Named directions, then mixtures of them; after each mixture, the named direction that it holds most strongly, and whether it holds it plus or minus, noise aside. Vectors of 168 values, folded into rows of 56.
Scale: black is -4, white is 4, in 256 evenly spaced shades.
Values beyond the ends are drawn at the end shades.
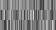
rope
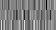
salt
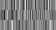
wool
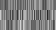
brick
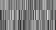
brick, minus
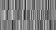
wool, minus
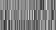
rope, plus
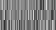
rope, plus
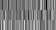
salt, plus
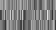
brick, minus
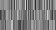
brick, minus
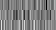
salt, plus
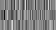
wool, plus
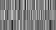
wool, minus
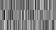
rope, minus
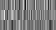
wool, minus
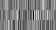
brick, minus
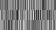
brick, plus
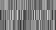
brick, minus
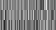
rope, plus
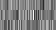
rope, plus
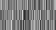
brick, minus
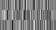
wool, minus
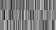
rope, minus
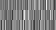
salt, minus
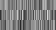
brick, minus
